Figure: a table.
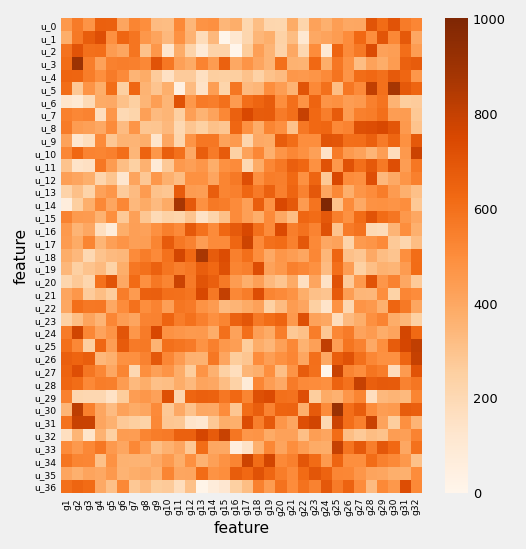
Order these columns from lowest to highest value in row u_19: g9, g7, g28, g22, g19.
g28, g19, g22, g7, g9
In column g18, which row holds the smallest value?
u_4
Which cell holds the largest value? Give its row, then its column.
u_14, g24
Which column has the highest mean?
g25
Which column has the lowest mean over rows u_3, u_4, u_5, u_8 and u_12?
g11
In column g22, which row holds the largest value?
u_7
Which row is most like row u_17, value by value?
u_23
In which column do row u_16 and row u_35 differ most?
g5
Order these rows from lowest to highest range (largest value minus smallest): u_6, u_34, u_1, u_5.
u_34, u_6, u_1, u_5
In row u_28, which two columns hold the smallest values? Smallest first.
g17, g16
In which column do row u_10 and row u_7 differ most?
g32
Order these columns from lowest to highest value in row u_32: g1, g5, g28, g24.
g1, g5, g28, g24
